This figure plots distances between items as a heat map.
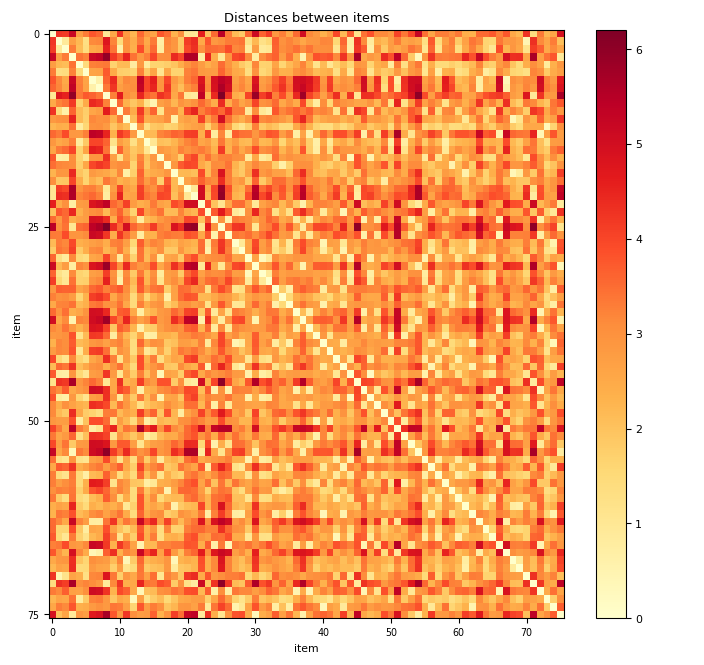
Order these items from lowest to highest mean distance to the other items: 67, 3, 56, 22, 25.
56, 22, 67, 3, 25
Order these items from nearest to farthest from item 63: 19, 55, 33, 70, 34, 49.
49, 19, 55, 70, 33, 34
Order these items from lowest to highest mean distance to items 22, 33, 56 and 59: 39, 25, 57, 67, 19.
57, 39, 25, 19, 67
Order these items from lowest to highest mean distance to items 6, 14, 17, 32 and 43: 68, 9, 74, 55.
55, 74, 68, 9
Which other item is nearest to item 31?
29
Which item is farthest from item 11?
25
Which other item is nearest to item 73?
12
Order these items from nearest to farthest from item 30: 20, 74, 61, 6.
74, 61, 6, 20
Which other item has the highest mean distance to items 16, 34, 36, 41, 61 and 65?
8
